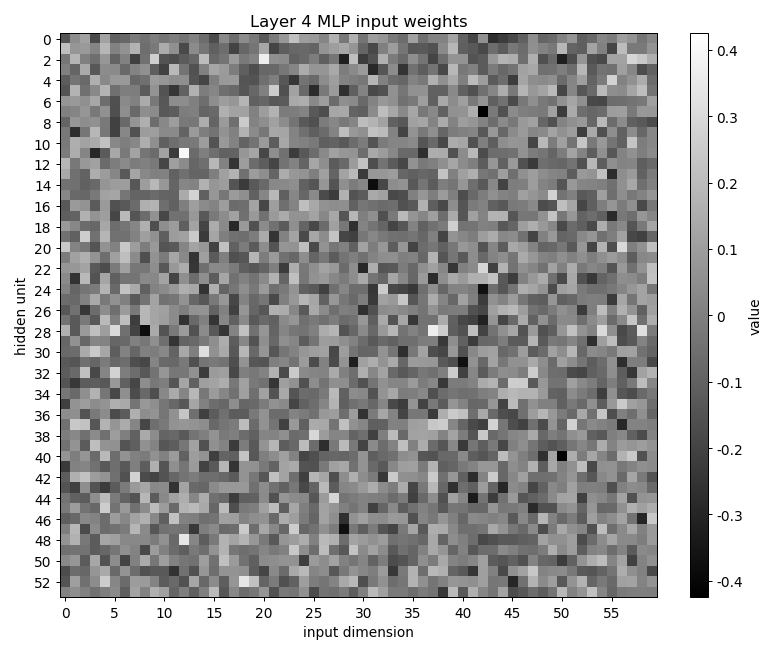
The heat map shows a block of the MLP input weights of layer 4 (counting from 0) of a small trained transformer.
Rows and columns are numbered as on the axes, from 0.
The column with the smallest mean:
17
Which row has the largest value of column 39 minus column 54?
32
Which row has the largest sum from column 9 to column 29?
48
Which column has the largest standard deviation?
42
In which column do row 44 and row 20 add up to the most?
56
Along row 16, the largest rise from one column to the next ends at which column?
50
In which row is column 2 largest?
19
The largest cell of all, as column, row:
12, 11
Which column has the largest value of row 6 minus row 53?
38
